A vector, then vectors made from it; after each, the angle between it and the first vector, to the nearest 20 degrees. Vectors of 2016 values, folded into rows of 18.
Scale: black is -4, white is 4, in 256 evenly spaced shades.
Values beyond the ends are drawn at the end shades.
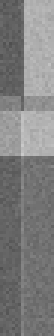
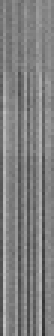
80 degrees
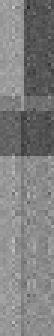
160 degrees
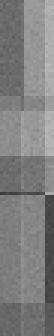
40 degrees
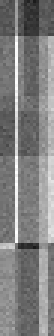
100 degrees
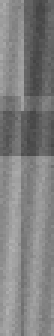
160 degrees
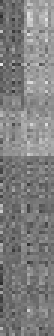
40 degrees
